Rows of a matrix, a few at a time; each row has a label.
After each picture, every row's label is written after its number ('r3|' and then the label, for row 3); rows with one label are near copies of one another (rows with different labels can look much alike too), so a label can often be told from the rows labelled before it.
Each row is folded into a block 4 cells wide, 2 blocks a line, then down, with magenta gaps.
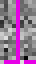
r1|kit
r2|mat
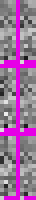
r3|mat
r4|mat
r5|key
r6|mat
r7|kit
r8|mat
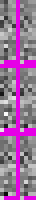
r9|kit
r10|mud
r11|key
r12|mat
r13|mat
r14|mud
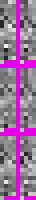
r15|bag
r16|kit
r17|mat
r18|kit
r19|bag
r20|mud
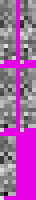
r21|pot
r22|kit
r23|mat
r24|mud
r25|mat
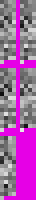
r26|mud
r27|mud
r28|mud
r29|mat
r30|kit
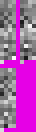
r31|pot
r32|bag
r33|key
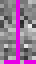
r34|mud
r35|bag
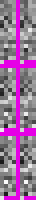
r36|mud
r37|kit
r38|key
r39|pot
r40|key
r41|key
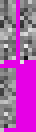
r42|kit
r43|key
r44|key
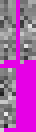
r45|kit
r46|bag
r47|key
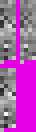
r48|bag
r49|pot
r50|bag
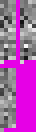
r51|mud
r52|bag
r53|kit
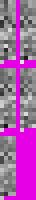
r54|kit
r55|mat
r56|mat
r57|pot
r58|mat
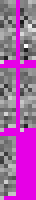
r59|mat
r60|bag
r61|mud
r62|mat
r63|mud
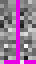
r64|mud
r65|key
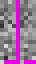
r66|key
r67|pot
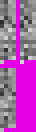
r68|kit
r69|mud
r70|kit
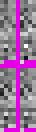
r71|kit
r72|key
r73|mud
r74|mud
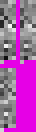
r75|bag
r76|bag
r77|key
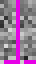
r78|mud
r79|mat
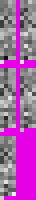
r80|mat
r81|key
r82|kit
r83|bag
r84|pot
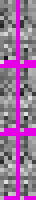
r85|key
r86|kit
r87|pot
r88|kit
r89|mud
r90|kit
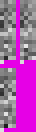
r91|key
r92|pot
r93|key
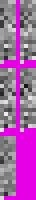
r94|bag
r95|pot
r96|key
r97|mud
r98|mat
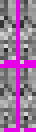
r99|kit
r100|kit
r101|kit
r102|kit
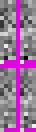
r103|key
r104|mat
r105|mud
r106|pot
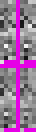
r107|key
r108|bag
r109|bag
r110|kit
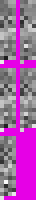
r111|mat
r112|bag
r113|mat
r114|pot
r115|pot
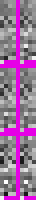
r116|mat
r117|pot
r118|mud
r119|mud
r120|key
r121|key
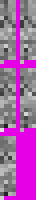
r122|kit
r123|kit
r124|mat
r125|bag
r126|mat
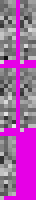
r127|mat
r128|mud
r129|pot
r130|mud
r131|kit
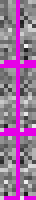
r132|kit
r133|bag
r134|mat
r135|pot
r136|key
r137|key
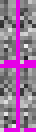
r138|kit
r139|key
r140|pot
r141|kit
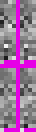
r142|bag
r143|mud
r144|mat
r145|mat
